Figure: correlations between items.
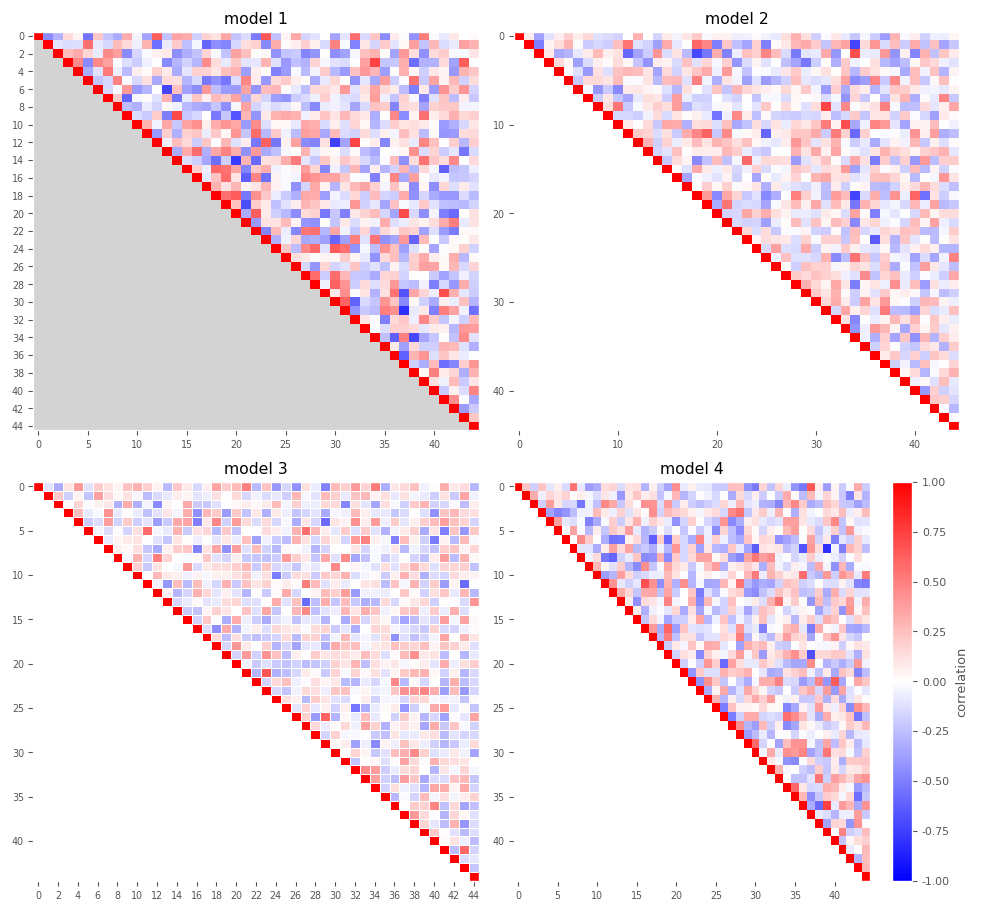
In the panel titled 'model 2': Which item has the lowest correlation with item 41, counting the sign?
18
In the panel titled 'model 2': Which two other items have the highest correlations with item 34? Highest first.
2, 25
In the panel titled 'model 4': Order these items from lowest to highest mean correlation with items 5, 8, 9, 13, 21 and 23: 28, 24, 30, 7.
28, 7, 24, 30
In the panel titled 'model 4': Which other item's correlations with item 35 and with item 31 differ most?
34
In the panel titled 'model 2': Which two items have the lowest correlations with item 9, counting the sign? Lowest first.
20, 42
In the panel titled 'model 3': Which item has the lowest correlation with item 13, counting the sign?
27
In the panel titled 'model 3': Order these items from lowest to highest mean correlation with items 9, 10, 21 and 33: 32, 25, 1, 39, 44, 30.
25, 44, 39, 1, 32, 30
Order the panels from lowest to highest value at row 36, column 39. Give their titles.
model 2, model 3, model 1, model 4
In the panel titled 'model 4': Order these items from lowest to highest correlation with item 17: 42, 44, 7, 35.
7, 42, 44, 35
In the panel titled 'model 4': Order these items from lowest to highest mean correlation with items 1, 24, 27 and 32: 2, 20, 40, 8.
2, 40, 8, 20
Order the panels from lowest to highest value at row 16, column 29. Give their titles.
model 4, model 2, model 3, model 1
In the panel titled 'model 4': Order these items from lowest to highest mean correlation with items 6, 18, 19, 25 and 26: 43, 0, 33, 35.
0, 33, 43, 35
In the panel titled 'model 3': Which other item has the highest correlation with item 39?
23
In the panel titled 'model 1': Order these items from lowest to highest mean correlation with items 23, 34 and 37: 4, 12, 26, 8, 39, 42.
42, 39, 26, 8, 4, 12
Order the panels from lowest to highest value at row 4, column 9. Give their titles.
model 4, model 1, model 2, model 3
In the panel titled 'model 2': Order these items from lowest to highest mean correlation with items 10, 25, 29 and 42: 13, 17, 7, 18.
17, 7, 18, 13
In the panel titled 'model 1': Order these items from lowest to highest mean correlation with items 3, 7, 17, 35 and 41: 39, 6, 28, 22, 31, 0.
39, 0, 22, 28, 31, 6
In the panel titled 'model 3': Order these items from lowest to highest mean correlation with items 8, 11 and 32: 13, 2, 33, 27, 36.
13, 2, 36, 33, 27
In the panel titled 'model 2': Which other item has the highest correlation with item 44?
25
